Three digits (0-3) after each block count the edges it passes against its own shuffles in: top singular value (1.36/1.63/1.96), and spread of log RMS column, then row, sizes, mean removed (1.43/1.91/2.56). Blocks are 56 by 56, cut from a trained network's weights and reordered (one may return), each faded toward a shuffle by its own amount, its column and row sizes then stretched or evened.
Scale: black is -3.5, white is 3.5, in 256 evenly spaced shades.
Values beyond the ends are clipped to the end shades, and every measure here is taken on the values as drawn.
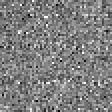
0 0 1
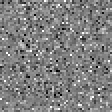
1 0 0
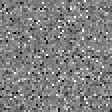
1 0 1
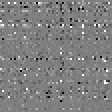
1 2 3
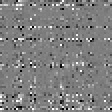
3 3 3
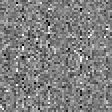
0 2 0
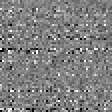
2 2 3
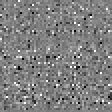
2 1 2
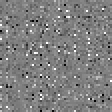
0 2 2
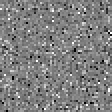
0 0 0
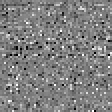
1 0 2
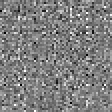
2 2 1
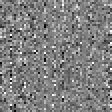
0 3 0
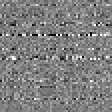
2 0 3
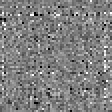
1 1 2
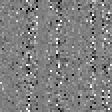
0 3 0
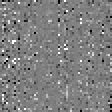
0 3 0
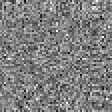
2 0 0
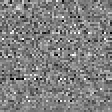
2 0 3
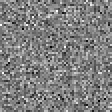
0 0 1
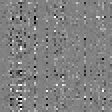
2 3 1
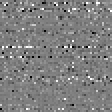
1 0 3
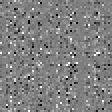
1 3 1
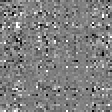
0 3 3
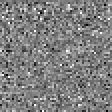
0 1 2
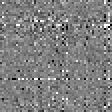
2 2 3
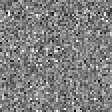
1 0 1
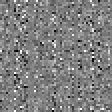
0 3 1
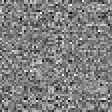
3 1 1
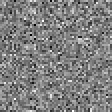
2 1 0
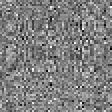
3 2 0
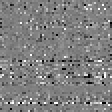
2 1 3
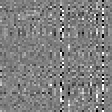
3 3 1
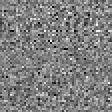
3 0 2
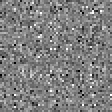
1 2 1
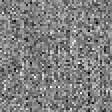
1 1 0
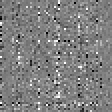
1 3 1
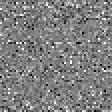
2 0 1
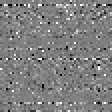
3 1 3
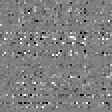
0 1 3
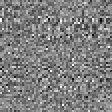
3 1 1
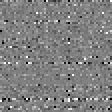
2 0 3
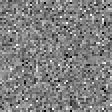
0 1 0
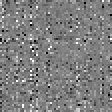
1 3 0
